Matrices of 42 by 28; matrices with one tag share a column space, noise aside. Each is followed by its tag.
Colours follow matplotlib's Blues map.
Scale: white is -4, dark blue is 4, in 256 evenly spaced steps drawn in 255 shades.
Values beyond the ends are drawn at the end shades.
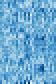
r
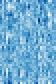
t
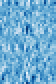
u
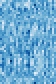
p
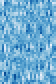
u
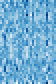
r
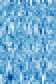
u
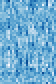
p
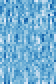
t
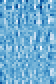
t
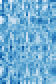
t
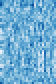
p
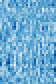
p
